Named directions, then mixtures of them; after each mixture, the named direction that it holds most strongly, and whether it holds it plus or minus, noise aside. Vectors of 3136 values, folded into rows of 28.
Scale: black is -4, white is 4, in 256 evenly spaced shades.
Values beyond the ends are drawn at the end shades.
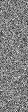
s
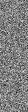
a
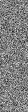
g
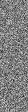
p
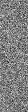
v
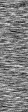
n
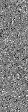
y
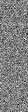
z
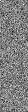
g, plus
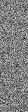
g, minus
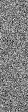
g, minus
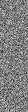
p, plus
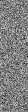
g, minus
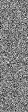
v, minus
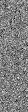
y, plus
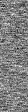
n, plus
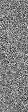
v, plus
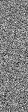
g, minus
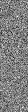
s, plus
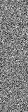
z, minus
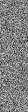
g, plus
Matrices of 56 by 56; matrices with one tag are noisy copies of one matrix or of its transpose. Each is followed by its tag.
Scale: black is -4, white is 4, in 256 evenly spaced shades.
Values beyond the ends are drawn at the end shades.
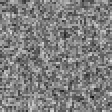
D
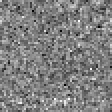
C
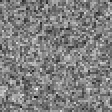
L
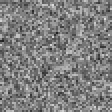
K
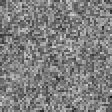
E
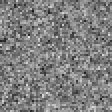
K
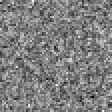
D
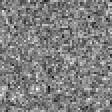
L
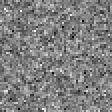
K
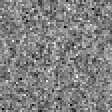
K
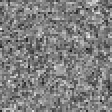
L
